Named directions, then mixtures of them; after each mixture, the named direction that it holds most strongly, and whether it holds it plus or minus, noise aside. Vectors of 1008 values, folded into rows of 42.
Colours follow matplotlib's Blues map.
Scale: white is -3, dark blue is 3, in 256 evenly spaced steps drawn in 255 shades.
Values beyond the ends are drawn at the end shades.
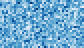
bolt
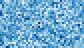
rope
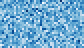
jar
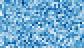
rope, minus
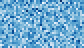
jar, plus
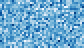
bolt, minus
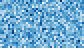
jar, plus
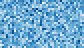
jar, plus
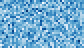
jar, plus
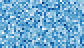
jar, minus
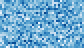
rope, minus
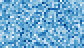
rope, minus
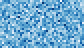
jar, minus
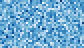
jar, plus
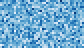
jar, plus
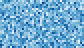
jar, minus
